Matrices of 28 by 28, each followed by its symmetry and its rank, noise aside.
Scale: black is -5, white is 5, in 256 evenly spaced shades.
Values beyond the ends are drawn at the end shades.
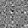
no symmetry, rank four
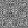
antisymmetric, rank four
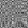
antisymmetric, rank two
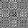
symmetric, rank two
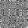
no symmetry, rank four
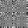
antisymmetric, rank two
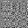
no symmetry, rank four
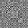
symmetric, rank four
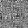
no symmetry, rank four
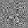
no symmetry, rank four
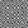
symmetric, rank two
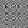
no symmetry, rank two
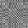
symmetric, rank two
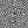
no symmetry, rank four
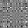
antisymmetric, rank two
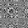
symmetric, rank three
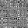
antisymmetric, rank four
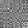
symmetric, rank two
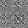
symmetric, rank three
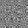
antisymmetric, rank four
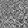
no symmetry, rank four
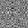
antisymmetric, rank four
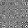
symmetric, rank three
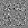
antisymmetric, rank four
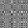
no symmetry, rank two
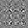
antisymmetric, rank two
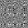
antisymmetric, rank two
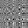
antisymmetric, rank two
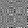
antisymmetric, rank two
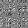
antisymmetric, rank four
